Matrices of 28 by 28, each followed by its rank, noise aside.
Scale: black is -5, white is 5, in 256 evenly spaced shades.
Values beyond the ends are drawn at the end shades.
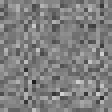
four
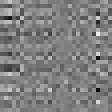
two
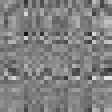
two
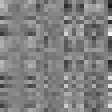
two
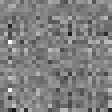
three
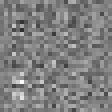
four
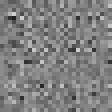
four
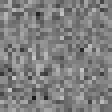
six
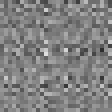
four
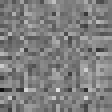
four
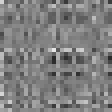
two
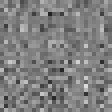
four
